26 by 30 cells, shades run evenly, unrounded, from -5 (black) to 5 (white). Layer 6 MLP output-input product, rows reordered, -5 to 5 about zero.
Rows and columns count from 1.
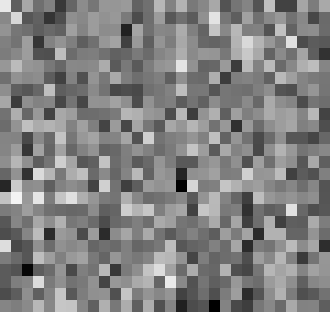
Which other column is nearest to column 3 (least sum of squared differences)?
11
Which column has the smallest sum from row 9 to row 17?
30
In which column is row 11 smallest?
22
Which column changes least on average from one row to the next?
19
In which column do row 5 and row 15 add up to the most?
23
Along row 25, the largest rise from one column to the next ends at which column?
12
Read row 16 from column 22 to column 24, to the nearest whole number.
2 1 1
